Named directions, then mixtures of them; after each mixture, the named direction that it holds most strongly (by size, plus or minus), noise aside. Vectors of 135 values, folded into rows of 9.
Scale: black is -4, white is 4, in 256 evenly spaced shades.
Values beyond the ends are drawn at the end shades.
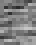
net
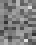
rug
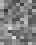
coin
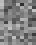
coin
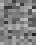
coin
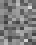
rug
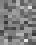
rug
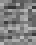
net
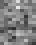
coin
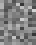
coin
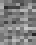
net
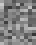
coin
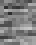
net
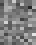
rug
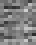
net
